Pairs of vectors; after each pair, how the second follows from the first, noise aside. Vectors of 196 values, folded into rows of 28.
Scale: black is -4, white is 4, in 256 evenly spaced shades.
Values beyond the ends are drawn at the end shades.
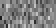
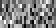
negated, scaled up.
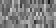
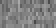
shrunk.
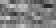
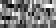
negated, scaled up.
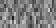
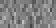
shrunk.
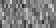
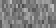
shrunk.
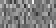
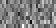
reversed.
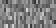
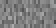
shrunk.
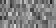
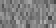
wrapped around, negated, shrunk.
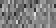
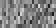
reversed.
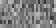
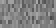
shrunk.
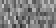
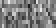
wrapped around, negated.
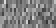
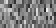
wrapped around, negated.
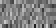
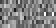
wrapped around, negated.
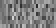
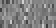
wrapped around, negated, partly zeroed.
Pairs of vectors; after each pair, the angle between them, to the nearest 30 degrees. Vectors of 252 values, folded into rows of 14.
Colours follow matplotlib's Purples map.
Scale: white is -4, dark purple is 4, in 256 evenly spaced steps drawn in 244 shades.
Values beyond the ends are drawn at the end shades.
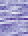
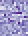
120 degrees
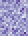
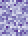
60 degrees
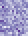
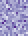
90 degrees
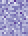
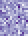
90 degrees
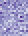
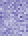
30 degrees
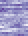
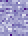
60 degrees
